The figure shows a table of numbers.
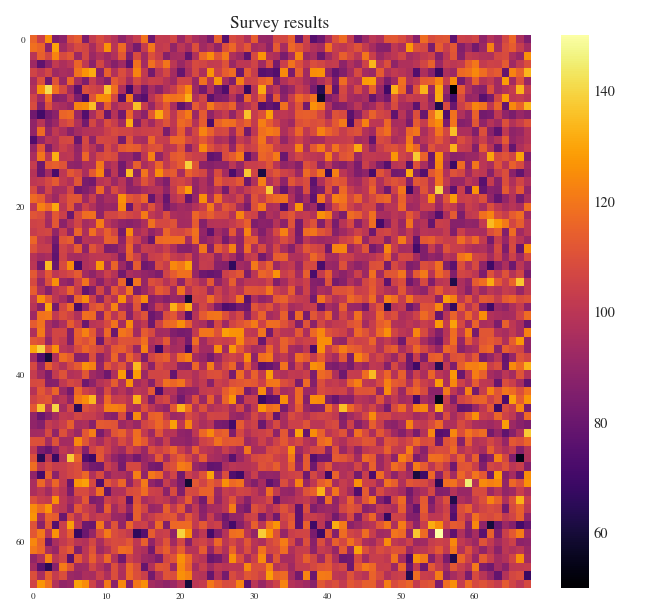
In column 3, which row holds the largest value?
44
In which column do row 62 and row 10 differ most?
57
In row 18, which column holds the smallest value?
51
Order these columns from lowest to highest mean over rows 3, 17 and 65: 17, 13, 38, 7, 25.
13, 38, 17, 7, 25
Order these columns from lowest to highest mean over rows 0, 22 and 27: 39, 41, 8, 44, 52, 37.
39, 44, 52, 41, 8, 37
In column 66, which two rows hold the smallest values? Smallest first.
50, 58
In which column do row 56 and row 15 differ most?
21
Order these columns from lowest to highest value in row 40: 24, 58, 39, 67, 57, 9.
58, 9, 67, 24, 39, 57
